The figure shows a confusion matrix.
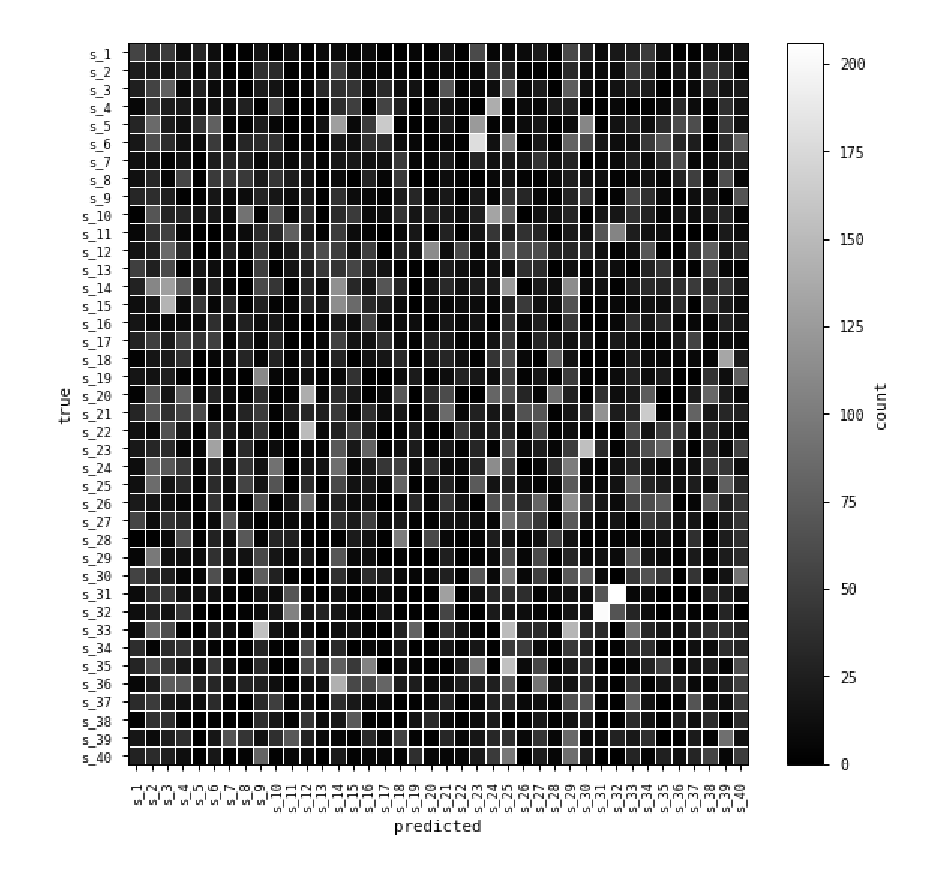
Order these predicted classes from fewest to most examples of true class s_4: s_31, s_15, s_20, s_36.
s_31, s_20, s_36, s_15
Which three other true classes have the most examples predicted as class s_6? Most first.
s_23, s_5, s_30
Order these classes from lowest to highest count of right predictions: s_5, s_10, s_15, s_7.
s_7, s_5, s_10, s_15
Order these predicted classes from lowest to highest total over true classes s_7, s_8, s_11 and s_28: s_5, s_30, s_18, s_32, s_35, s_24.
s_5, s_30, s_35, s_24, s_32, s_18
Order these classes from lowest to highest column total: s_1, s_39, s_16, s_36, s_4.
s_36, s_1, s_16, s_4, s_39
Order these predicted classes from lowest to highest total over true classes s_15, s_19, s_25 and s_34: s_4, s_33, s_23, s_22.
s_22, s_4, s_23, s_33
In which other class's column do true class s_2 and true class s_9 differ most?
s_40
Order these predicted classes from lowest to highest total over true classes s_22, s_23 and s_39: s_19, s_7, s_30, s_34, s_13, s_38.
s_13, s_19, s_38, s_7, s_34, s_30
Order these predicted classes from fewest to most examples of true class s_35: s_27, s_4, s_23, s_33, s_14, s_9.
s_33, s_4, s_9, s_27, s_14, s_23
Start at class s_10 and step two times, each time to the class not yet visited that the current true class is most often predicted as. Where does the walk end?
s_29
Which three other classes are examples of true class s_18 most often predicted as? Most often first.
s_39, s_28, s_25
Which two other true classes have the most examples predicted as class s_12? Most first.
s_22, s_20
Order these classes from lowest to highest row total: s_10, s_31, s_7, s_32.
s_7, s_32, s_31, s_10
